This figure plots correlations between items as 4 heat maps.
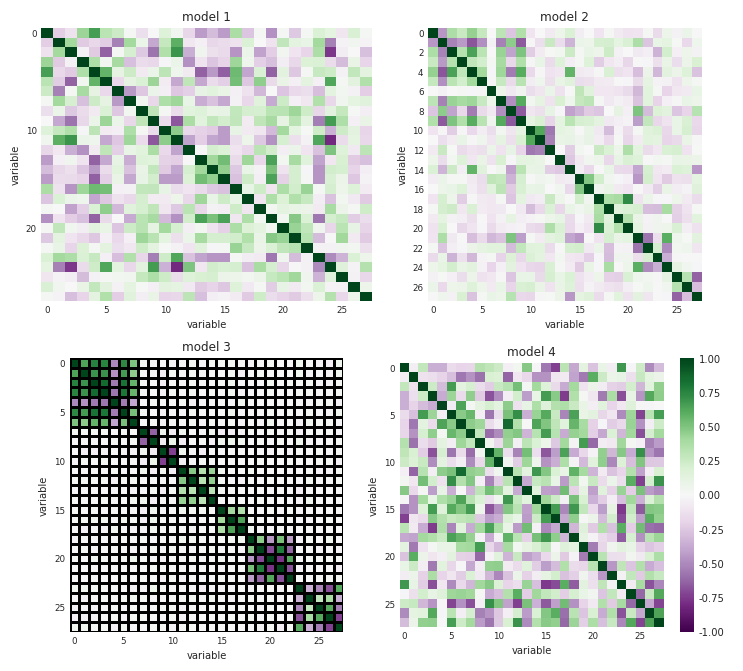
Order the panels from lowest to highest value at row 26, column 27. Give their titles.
model 3, model 2, model 1, model 4
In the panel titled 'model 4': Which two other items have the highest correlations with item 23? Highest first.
0, 17
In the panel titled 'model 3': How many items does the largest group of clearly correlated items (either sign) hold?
7
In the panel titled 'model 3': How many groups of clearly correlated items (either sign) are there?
7
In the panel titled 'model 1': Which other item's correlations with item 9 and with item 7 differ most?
11
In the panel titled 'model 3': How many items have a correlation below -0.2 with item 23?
3
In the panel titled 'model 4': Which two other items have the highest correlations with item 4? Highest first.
6, 11
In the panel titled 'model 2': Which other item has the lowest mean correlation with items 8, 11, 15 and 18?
25
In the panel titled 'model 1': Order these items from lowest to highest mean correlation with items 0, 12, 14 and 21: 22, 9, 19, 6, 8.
6, 22, 8, 19, 9
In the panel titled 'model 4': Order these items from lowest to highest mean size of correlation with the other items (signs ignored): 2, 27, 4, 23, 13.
4, 2, 13, 23, 27
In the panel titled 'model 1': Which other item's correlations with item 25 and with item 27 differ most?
21
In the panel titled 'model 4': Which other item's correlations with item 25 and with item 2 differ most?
5
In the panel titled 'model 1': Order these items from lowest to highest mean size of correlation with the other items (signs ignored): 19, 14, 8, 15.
8, 14, 15, 19
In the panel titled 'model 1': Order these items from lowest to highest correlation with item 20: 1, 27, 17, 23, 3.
27, 3, 23, 17, 1
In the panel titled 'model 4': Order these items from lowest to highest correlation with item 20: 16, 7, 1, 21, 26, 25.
7, 25, 16, 26, 21, 1
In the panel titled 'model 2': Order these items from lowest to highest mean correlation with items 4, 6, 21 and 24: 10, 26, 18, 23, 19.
23, 10, 19, 26, 18
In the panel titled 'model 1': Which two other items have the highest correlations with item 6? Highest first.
3, 0
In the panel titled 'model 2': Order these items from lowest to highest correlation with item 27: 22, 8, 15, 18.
22, 18, 15, 8
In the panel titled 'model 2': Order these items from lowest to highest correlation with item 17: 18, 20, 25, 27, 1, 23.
27, 23, 25, 1, 18, 20
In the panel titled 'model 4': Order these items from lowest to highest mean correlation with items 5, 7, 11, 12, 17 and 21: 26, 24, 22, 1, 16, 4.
1, 22, 26, 16, 4, 24
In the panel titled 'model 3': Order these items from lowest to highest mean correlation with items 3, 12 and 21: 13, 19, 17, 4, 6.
4, 17, 13, 6, 19
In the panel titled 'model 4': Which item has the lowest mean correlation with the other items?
25
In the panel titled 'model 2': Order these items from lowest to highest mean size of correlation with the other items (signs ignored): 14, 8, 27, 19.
19, 27, 14, 8
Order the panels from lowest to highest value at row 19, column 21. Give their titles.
model 4, model 2, model 1, model 3
